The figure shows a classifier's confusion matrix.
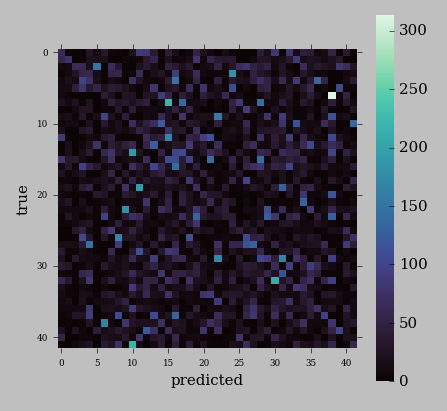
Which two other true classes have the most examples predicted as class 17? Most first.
7, 14
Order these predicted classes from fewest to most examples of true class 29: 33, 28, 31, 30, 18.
18, 30, 33, 28, 31
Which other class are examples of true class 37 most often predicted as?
16
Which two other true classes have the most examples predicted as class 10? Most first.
41, 14
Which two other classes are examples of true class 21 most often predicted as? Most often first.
34, 12
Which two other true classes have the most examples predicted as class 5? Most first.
2, 13
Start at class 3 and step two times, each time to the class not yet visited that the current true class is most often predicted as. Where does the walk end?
19
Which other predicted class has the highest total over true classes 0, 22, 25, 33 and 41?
10
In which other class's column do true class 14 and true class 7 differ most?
15
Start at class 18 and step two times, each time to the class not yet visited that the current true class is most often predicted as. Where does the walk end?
8
